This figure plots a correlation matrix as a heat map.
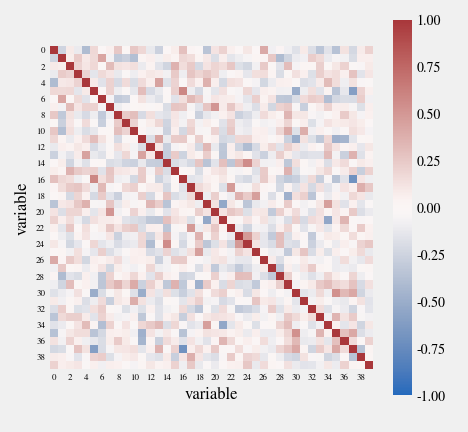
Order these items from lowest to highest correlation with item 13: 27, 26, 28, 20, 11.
26, 27, 20, 28, 11
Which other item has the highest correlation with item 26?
0
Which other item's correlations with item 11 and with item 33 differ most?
35
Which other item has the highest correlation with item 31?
10
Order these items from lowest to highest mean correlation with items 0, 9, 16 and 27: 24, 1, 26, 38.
24, 1, 38, 26
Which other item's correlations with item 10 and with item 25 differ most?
29
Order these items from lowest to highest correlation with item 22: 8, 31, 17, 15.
31, 15, 8, 17
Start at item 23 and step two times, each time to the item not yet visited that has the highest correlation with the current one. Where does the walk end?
14
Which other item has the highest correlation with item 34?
19
